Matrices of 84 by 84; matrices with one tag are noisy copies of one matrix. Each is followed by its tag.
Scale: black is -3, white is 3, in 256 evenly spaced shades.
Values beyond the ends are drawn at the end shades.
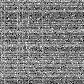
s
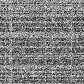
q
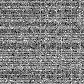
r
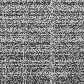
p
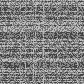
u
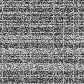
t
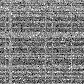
q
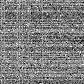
s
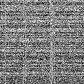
p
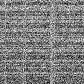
p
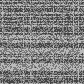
t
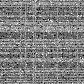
u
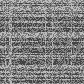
q
